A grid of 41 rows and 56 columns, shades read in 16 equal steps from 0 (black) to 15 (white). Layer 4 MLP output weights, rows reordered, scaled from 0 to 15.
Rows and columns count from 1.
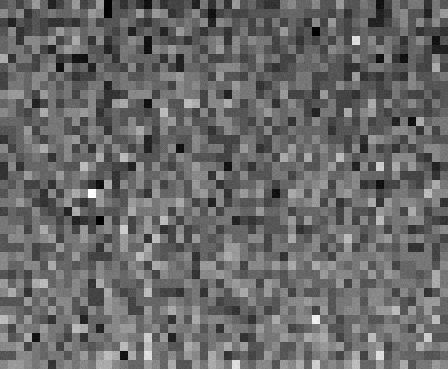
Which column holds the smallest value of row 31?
25
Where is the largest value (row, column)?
22, 12
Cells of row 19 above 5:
31
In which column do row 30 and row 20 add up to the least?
55
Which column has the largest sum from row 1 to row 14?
28
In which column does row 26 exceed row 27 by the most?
19
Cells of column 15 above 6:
11
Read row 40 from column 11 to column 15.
9 6 9 11 10
